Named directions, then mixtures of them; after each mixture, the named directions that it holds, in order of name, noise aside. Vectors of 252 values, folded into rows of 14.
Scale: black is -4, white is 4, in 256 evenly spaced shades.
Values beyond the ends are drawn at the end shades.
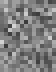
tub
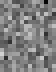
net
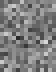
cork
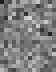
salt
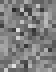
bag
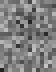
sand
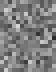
bag, cork, tub.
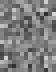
bag, net, sand.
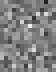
bag, net.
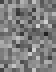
bag, salt, sand.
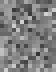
bag, net, tub.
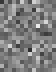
salt, sand.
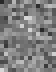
salt, sand.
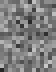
sand.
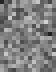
salt.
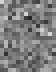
salt.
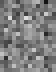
net, salt.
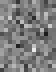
bag, net, sand.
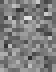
net, salt, tub.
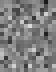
bag, net.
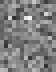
net, salt, tub.
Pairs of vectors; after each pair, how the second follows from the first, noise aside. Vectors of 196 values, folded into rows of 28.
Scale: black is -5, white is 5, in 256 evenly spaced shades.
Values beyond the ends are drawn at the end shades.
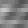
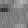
negated, partly zeroed.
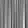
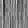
reversed, negated.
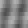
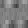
reversed, negated, partly zeroed.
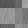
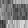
reversed, negated, scaled up.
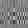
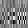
scaled up.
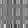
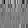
reversed, negated, partly zeroed.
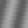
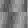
wrapped around, negated.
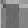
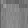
negated, shrunk.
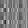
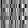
reversed, negated, scaled up.
